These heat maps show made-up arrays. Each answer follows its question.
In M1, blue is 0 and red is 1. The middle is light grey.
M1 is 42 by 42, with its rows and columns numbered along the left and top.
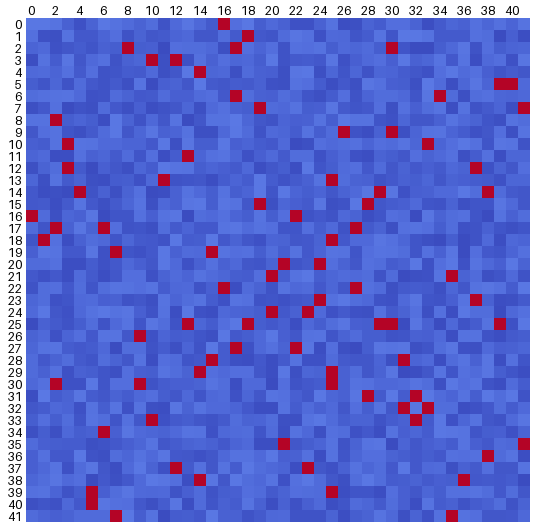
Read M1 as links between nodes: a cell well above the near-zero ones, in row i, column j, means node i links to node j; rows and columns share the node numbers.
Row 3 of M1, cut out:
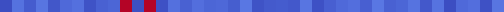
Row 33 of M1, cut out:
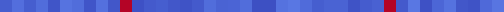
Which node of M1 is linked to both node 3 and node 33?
node 10
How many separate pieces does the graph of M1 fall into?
2
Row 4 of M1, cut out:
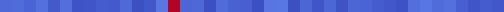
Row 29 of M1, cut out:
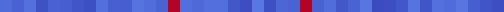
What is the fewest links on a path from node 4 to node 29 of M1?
2
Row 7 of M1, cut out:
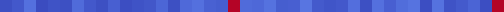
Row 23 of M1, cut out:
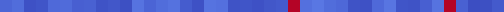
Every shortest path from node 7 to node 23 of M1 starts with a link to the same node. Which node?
node 41
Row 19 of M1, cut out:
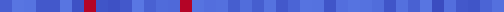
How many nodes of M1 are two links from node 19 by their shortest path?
2
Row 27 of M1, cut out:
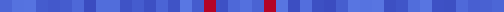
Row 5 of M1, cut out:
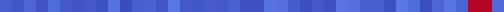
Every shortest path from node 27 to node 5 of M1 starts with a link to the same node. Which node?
node 17
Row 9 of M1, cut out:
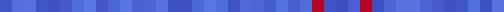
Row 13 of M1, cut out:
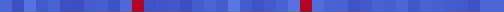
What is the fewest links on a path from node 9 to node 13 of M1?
3
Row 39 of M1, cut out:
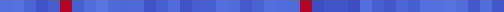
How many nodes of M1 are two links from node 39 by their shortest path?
5
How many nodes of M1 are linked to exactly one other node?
9
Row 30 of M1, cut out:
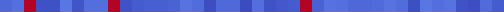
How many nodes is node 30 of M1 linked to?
3
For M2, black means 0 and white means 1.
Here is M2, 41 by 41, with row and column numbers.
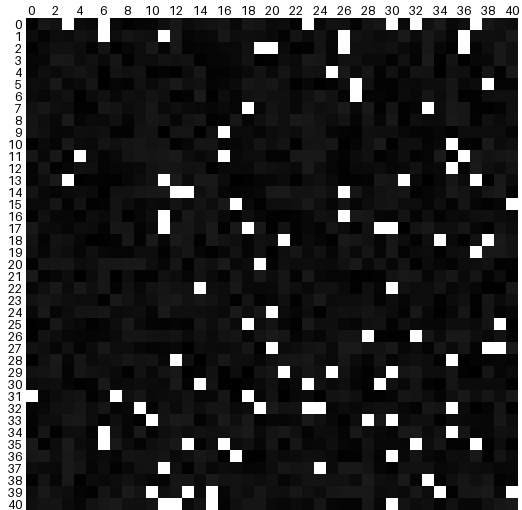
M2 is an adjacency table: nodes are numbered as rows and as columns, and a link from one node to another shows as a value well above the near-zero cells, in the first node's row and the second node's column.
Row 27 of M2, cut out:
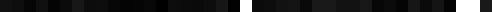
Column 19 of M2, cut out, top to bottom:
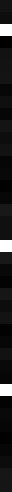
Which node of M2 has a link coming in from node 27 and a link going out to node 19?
node 20
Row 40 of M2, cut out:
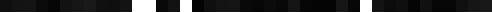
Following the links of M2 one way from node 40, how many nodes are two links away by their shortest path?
8
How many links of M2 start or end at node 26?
6
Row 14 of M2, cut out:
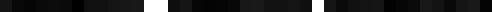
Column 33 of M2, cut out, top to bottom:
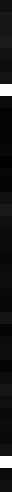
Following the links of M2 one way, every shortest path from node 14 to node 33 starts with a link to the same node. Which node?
node 13
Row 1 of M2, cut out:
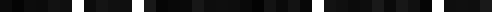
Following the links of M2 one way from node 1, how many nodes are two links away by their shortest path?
7
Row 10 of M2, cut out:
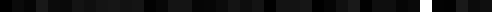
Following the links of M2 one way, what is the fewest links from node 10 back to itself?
5
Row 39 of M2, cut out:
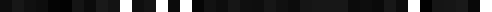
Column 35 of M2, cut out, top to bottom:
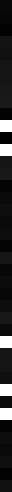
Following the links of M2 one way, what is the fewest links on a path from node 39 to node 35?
2
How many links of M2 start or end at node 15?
4
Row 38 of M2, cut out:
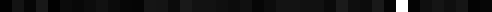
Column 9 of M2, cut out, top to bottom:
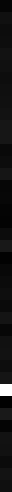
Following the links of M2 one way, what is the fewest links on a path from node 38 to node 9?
5
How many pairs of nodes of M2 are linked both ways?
4
